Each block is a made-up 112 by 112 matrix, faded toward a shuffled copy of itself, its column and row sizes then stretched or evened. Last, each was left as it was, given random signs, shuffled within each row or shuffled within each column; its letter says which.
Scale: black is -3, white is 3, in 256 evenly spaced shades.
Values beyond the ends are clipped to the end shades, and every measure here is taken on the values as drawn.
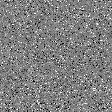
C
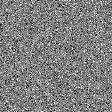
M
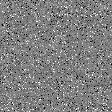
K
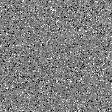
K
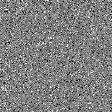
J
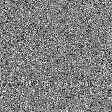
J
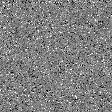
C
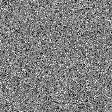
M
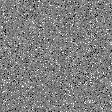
M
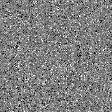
J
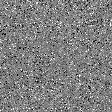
C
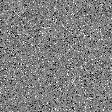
M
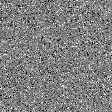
C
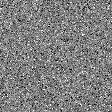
C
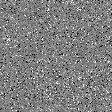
K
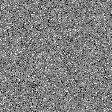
M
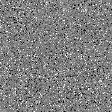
K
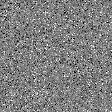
M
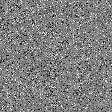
M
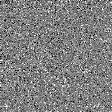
J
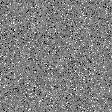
M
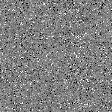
K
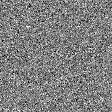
C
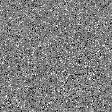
J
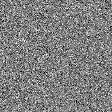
M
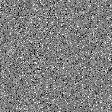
J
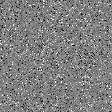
J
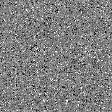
K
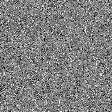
K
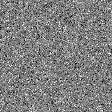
C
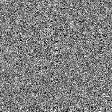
J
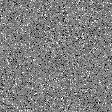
M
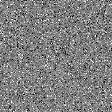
J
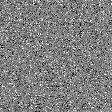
C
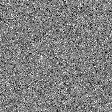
C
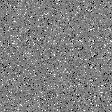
J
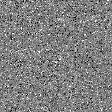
K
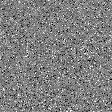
C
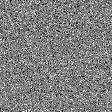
C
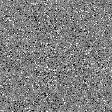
J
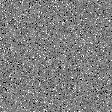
M
